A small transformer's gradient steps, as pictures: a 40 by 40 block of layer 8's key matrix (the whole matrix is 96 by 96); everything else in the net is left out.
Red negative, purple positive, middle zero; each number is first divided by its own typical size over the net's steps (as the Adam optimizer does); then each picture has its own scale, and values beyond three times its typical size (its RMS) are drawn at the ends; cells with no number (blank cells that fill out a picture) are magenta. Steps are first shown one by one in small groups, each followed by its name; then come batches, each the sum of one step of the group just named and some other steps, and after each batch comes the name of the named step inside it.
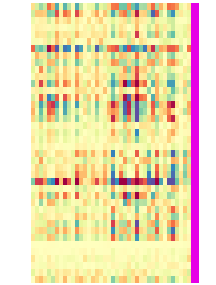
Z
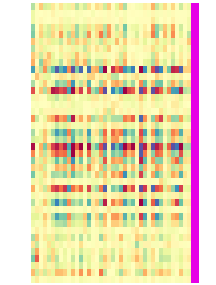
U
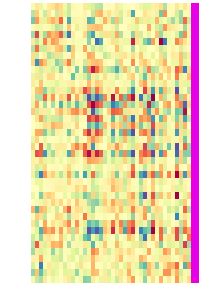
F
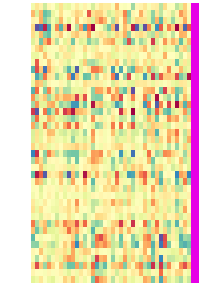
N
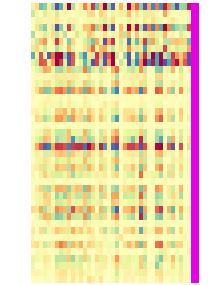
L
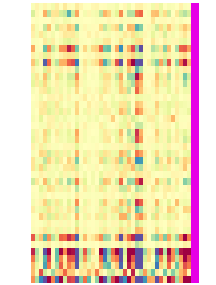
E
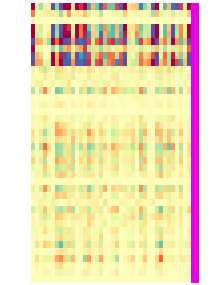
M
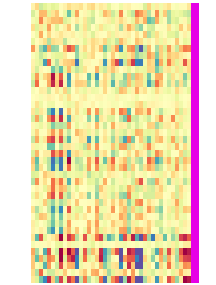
E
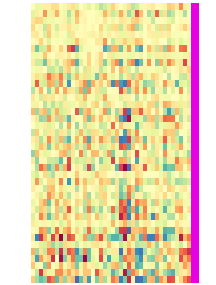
E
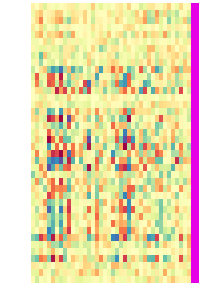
U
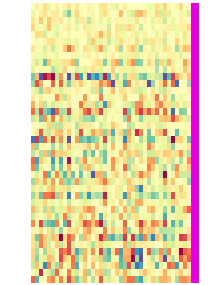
E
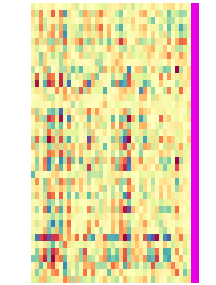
U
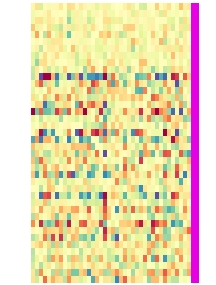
F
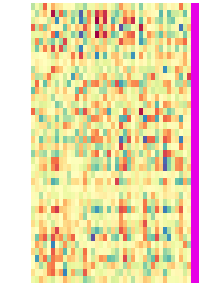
N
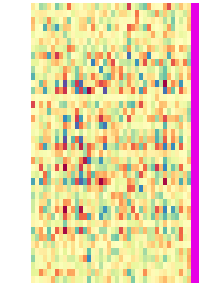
L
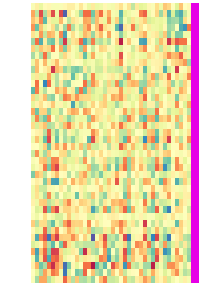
N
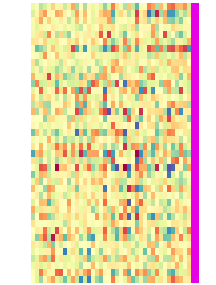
U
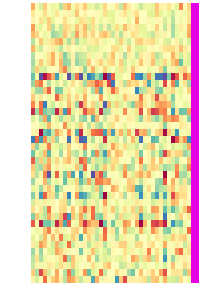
M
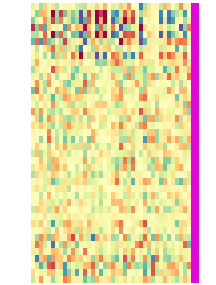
N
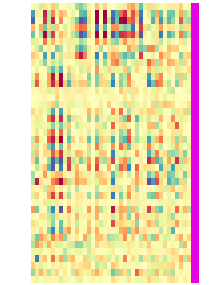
Z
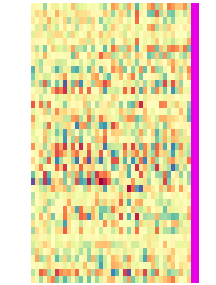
U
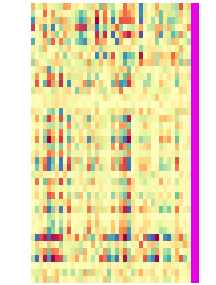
M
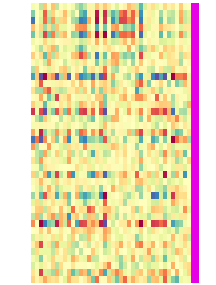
Z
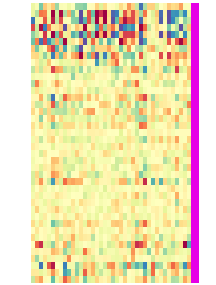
Z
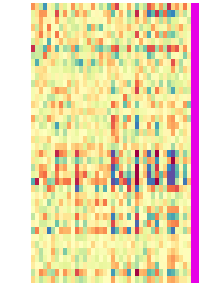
Z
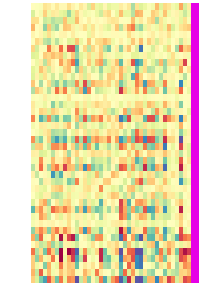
E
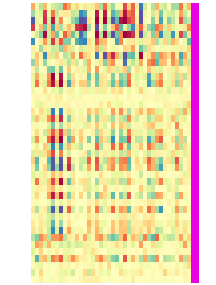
M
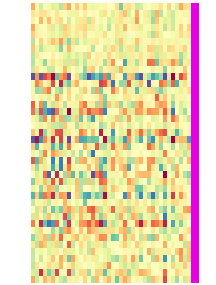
M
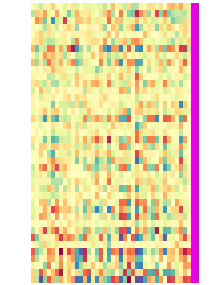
E
